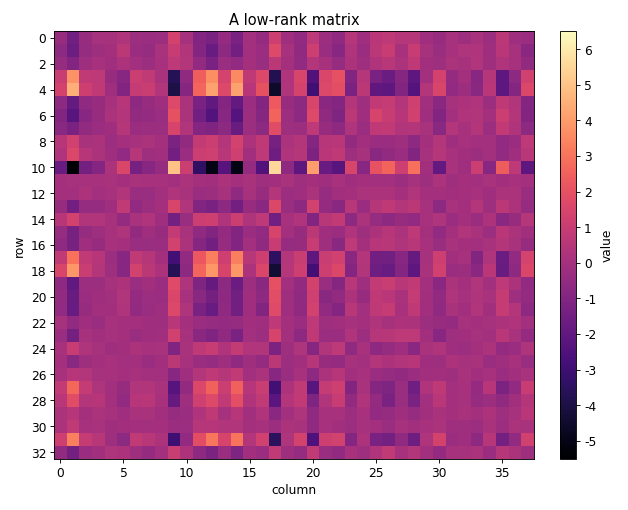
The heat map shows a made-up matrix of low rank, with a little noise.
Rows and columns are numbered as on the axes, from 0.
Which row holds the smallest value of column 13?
10
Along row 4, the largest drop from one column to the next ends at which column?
17
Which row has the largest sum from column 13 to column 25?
3
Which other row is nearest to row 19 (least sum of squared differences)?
21
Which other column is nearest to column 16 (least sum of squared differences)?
22
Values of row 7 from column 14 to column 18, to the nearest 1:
-2 0 -1 2 0
